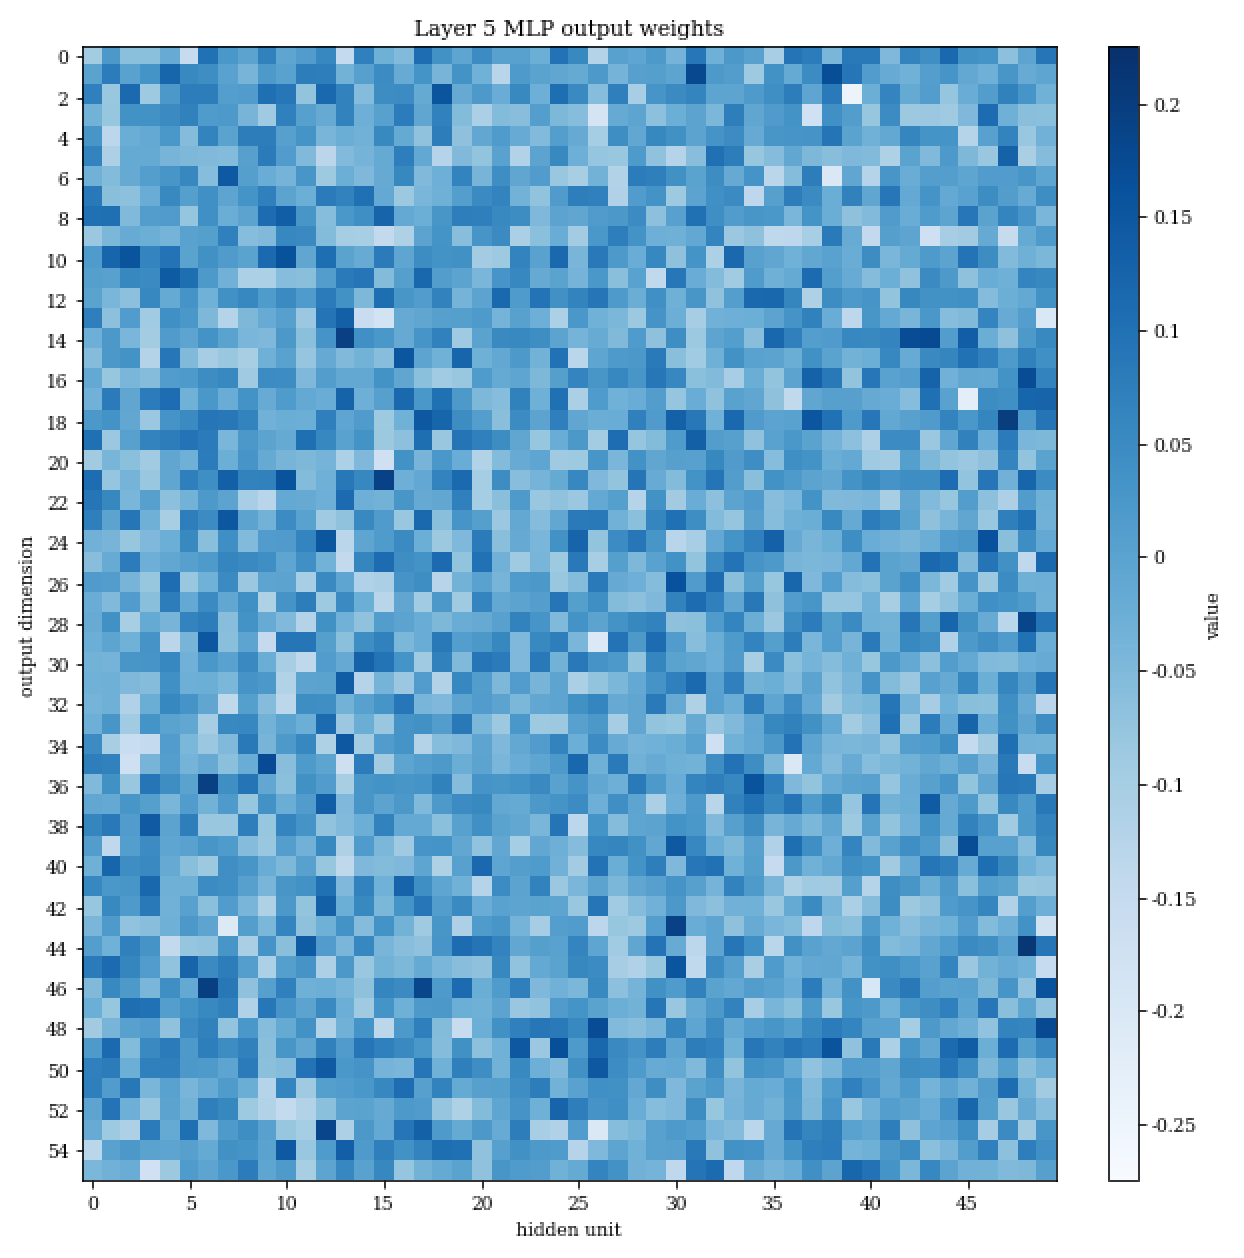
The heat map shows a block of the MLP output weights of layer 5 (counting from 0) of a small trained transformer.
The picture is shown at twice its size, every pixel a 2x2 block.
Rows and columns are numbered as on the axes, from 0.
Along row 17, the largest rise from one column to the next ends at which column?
46
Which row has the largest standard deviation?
53
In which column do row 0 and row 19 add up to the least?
26
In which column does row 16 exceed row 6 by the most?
38
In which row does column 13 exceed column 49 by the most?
13
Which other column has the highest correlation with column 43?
40
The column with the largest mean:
6
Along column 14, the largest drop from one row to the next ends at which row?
31
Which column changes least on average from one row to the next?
21
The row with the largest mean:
49
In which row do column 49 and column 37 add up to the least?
43
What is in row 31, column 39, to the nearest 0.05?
-0.05
